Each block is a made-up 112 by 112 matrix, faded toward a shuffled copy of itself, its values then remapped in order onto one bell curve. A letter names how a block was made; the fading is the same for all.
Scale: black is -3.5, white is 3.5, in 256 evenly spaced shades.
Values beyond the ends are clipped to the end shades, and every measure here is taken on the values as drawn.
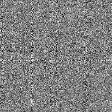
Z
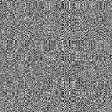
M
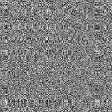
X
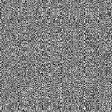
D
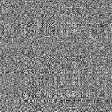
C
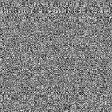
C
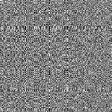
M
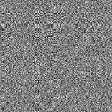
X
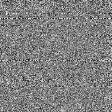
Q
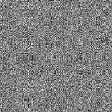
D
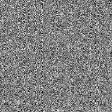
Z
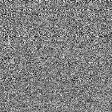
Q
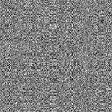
X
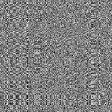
M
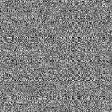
C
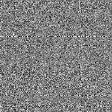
Q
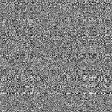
C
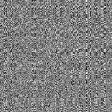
D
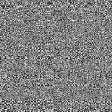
C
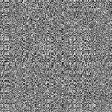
X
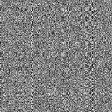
D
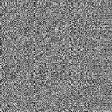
X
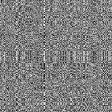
M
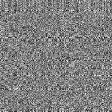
C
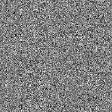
Z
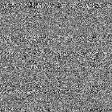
Q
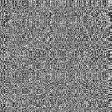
M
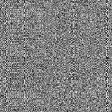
D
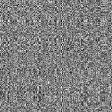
X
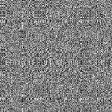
X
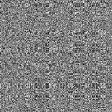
X
